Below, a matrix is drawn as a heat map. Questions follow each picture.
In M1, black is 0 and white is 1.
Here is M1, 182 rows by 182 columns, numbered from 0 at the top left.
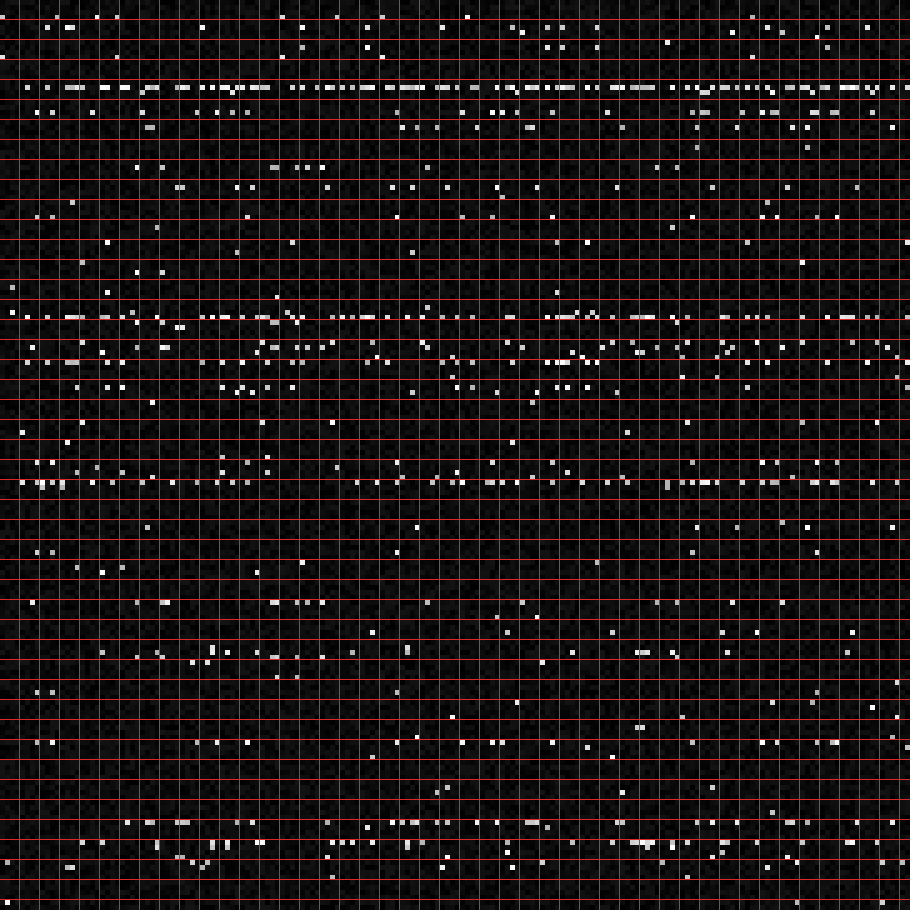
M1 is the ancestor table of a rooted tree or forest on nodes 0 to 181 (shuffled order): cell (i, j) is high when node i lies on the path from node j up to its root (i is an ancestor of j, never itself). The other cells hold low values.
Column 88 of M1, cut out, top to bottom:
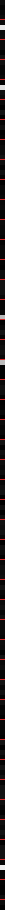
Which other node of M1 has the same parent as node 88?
40
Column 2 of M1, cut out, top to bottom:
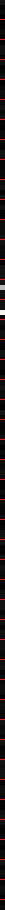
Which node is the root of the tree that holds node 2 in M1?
62
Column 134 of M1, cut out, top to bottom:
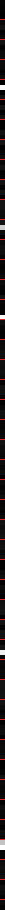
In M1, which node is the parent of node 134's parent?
169
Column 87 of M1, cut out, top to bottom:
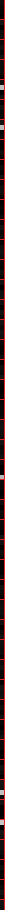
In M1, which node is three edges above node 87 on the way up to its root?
25
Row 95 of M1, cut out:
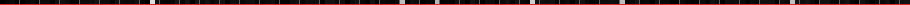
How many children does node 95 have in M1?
2
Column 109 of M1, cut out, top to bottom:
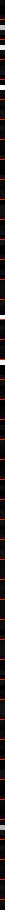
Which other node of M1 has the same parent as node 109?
73
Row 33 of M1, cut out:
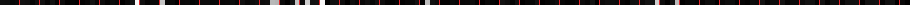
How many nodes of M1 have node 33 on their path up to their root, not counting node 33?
10
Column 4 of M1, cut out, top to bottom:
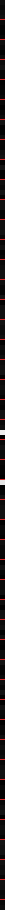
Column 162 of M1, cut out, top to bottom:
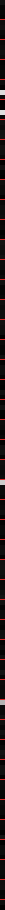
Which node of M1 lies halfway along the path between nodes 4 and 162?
22
